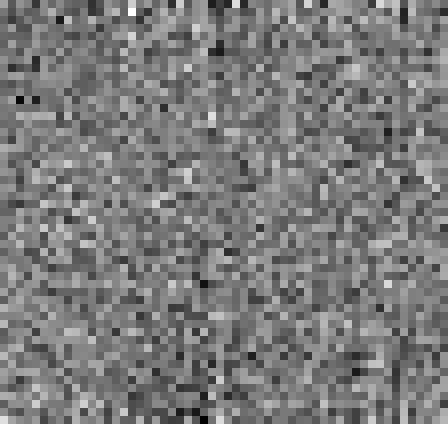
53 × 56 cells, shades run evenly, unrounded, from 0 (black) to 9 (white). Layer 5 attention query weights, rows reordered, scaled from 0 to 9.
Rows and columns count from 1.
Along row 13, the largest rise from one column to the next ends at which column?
4
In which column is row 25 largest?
21
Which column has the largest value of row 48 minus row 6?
28
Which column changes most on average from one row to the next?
9
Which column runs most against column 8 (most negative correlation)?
46
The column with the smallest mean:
31
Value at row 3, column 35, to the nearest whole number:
6
